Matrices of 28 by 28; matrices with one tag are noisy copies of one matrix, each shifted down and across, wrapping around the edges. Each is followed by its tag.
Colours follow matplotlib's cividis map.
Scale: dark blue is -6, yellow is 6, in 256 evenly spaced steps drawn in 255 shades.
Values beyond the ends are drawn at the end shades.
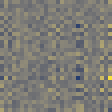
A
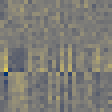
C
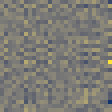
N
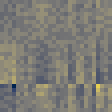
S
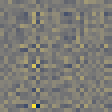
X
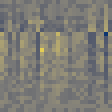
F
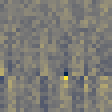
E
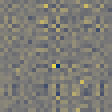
X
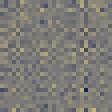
X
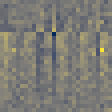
F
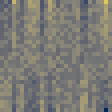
E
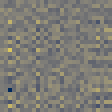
N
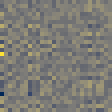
N
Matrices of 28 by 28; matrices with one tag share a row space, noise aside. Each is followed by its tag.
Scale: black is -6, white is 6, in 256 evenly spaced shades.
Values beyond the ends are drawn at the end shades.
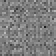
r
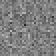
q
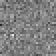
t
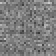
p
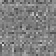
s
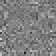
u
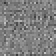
r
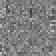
u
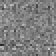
t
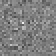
q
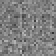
q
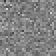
t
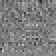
s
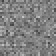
t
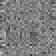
u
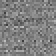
r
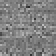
p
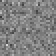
t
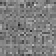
p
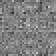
s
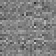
p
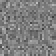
u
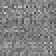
r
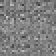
t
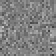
u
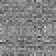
p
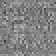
r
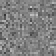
u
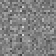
q
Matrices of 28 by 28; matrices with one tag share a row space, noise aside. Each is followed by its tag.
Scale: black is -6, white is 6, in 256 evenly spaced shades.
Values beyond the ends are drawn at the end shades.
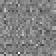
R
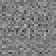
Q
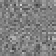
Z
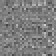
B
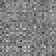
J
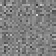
R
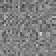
R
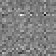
Q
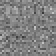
J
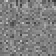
Z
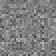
J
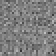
B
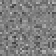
Z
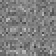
J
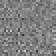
R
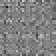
R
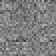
J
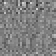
R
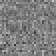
J
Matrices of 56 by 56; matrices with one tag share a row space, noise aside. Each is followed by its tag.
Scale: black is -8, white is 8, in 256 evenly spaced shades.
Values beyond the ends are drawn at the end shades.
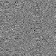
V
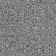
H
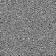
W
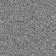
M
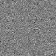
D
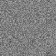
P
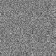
M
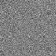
P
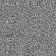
H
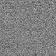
H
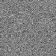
W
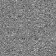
D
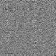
H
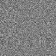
P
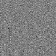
P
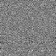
W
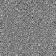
W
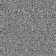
W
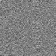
V
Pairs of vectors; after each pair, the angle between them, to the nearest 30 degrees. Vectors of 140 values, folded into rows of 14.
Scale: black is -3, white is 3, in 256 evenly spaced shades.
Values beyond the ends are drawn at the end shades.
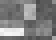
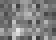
60 degrees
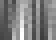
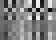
60 degrees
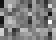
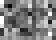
150 degrees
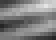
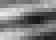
60 degrees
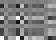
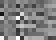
30 degrees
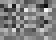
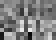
90 degrees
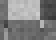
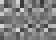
90 degrees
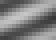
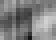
120 degrees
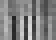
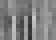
150 degrees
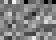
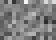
150 degrees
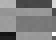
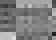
150 degrees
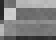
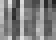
120 degrees
